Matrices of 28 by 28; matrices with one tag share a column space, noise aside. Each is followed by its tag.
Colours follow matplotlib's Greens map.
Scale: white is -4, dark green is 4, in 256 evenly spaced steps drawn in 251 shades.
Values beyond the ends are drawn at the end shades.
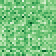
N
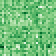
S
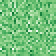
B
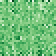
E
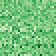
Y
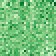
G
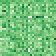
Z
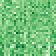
S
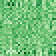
G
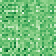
Z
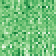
S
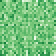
E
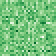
N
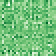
G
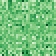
E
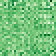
G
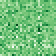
Y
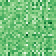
G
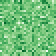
N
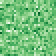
B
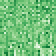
S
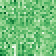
S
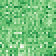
S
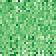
E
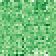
E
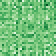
G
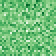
B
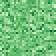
B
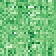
S
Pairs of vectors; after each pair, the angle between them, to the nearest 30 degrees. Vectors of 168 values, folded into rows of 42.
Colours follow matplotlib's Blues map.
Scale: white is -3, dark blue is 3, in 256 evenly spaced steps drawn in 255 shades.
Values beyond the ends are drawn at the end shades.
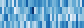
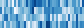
30 degrees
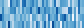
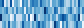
60 degrees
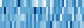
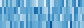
30 degrees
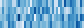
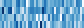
90 degrees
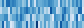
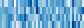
90 degrees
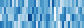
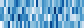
120 degrees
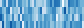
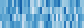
60 degrees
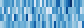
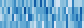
150 degrees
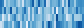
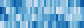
60 degrees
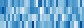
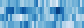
120 degrees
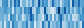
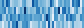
60 degrees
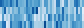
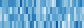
60 degrees
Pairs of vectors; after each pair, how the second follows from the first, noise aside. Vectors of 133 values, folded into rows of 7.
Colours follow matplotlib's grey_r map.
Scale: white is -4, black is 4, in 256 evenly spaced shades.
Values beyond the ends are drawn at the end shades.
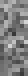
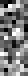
reversed, scaled up.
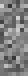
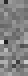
wrapped around, negated, partly zeroed.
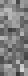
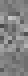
wrapped around, negated, partly zeroed.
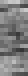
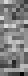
reversed, negated.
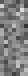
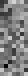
reversed, negated.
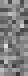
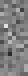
wrapped around, negated, partly zeroed.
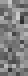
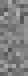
shrunk.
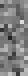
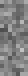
shrunk.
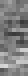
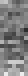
wrapped around.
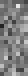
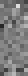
partly zeroed.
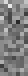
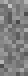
shrunk.
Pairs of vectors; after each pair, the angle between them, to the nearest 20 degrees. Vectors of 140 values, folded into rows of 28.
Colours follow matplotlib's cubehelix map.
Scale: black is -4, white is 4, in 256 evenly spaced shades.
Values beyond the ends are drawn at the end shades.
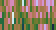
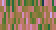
100 degrees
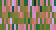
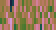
100 degrees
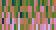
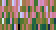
160 degrees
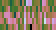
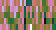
160 degrees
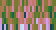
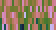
160 degrees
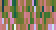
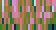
160 degrees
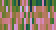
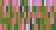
160 degrees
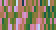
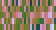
120 degrees
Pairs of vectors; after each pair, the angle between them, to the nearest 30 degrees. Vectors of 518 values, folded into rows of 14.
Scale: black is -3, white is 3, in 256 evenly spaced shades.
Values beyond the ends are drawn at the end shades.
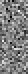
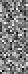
60 degrees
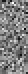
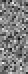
30 degrees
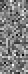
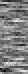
90 degrees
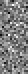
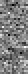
150 degrees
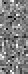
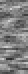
90 degrees
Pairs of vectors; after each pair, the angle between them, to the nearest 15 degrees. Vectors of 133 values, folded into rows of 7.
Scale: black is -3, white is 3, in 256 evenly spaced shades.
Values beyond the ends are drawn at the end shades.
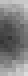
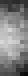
165 degrees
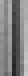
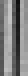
45 degrees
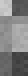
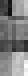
150 degrees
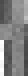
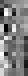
60 degrees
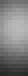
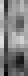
60 degrees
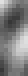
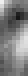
15 degrees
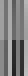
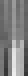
135 degrees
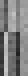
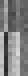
165 degrees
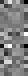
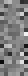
45 degrees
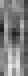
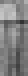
120 degrees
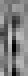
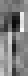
45 degrees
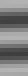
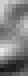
105 degrees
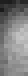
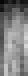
30 degrees
